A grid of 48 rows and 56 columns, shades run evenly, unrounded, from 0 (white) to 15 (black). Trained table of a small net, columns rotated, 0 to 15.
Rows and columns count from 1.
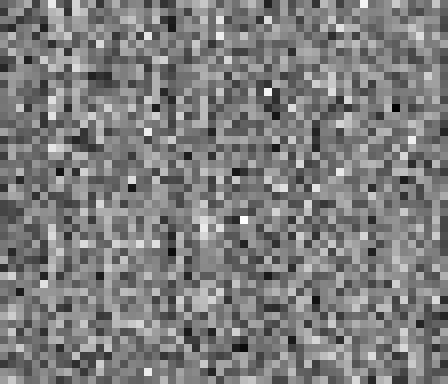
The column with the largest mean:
22
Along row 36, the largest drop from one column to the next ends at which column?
50
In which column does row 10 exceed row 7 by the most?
8
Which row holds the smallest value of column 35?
27
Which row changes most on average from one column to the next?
1
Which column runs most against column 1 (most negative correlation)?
36
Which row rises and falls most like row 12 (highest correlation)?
3
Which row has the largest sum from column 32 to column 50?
14
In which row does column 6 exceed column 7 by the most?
15
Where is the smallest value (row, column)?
28, 31
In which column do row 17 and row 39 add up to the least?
19
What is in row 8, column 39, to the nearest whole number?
6
